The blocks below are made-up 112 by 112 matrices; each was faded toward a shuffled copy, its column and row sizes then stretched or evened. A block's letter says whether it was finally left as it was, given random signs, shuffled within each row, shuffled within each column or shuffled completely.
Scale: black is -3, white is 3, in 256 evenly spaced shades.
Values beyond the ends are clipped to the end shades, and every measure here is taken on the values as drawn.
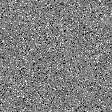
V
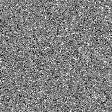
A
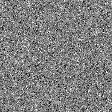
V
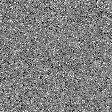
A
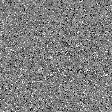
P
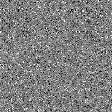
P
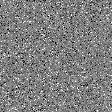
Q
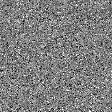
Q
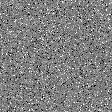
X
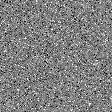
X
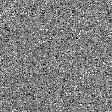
P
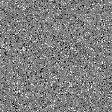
P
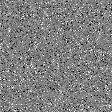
A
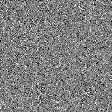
P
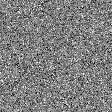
X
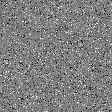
X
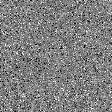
P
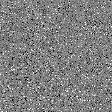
P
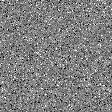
A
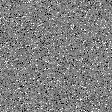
A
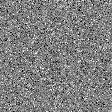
A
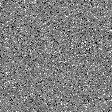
A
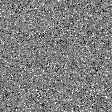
A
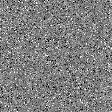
Q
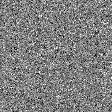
V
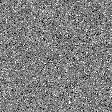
X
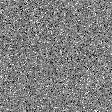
X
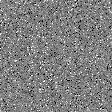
V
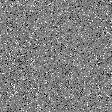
Q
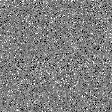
P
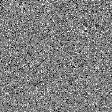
P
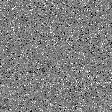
A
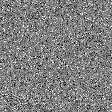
A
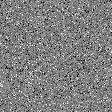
X
